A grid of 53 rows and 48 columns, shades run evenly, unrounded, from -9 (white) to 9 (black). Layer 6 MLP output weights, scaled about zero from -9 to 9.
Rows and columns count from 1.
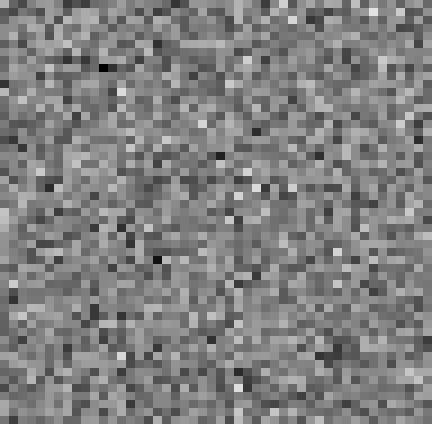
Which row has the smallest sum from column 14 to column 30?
18
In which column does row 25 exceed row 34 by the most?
40
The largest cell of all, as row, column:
9, 12
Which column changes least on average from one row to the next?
43
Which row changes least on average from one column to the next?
50
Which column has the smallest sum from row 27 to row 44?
41
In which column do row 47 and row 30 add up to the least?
48
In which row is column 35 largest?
3
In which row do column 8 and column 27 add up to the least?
49
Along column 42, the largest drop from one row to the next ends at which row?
33
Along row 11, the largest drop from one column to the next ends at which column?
26
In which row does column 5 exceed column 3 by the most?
10
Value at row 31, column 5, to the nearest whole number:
4
